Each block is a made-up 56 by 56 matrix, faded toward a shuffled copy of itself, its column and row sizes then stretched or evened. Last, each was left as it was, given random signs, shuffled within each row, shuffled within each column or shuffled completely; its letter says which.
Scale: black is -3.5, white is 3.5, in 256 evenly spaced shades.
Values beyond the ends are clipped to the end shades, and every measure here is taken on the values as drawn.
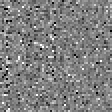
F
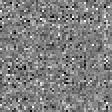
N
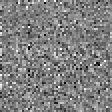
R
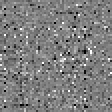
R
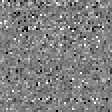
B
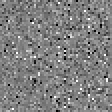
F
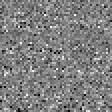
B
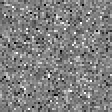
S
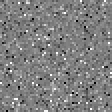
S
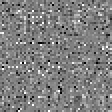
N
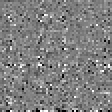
R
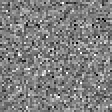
B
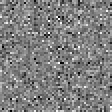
R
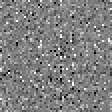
F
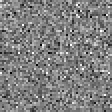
B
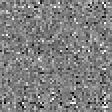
R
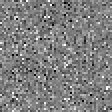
F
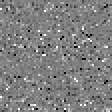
B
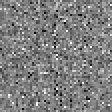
F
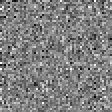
R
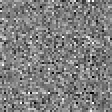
R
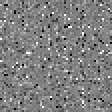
F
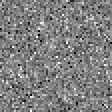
S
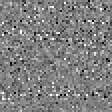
B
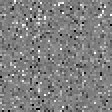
F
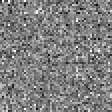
R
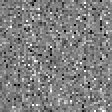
F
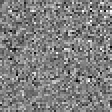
R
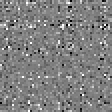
R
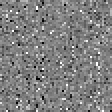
F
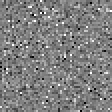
S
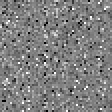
F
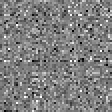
N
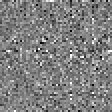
R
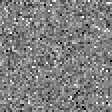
S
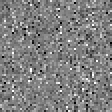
F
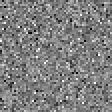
S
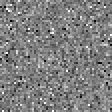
S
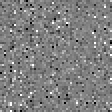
F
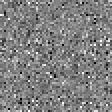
R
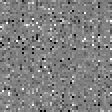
N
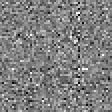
N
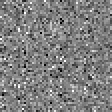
F
